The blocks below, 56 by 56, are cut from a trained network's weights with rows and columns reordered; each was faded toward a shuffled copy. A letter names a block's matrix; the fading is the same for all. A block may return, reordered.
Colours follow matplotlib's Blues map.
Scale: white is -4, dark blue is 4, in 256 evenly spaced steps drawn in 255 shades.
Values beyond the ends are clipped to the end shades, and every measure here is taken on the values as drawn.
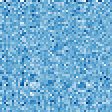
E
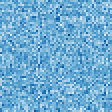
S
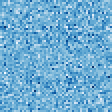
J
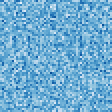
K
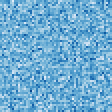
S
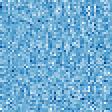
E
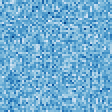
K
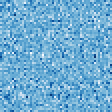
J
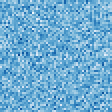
S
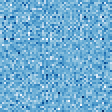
E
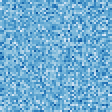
K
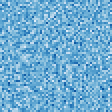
S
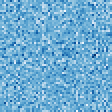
J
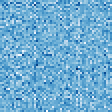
E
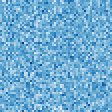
K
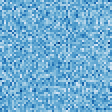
K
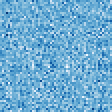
J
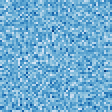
K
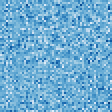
J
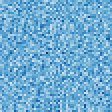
K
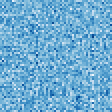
S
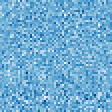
J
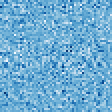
J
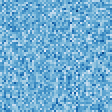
K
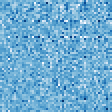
E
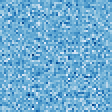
J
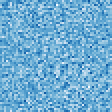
K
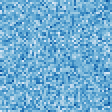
S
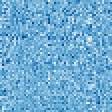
E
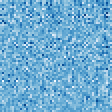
E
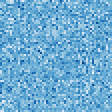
J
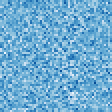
K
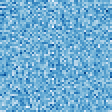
S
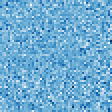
J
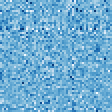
E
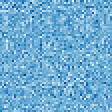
J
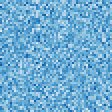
S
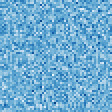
K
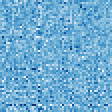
E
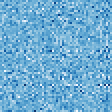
E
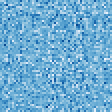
J
